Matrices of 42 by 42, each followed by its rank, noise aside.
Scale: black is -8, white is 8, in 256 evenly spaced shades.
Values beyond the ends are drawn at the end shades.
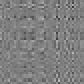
two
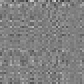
three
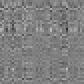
three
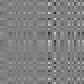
one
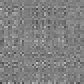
three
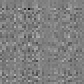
three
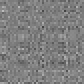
four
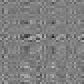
three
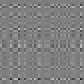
one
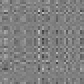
two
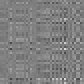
two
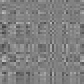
two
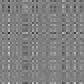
one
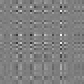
one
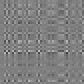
one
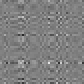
two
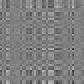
one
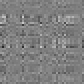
three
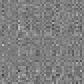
four
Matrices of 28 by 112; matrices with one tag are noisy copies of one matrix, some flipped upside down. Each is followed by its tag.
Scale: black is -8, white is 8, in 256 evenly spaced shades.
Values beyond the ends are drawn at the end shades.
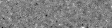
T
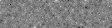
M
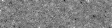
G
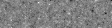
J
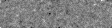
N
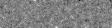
M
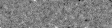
M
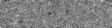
N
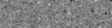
J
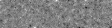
M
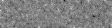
G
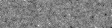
J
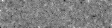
G
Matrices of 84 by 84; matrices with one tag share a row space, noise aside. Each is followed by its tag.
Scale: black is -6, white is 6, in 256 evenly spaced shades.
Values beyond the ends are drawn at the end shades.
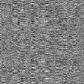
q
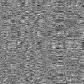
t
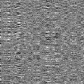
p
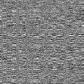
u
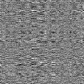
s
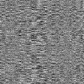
s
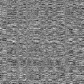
u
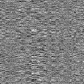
s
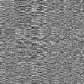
s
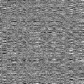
u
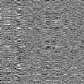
p
